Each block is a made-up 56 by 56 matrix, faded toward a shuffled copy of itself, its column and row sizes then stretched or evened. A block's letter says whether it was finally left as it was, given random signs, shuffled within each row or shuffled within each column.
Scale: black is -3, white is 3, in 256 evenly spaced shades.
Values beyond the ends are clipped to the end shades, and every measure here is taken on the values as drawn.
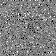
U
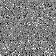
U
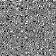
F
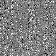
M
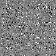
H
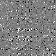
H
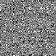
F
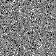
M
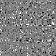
F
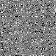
H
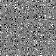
H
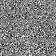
U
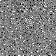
U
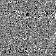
H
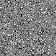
M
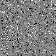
M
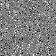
M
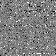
U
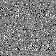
U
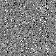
M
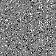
M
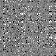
F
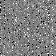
M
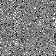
M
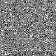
F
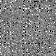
F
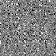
F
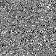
U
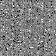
M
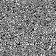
U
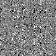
H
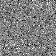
U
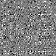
F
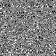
U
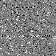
U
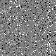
M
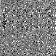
F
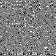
F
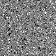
M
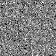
U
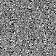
M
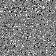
U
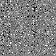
H
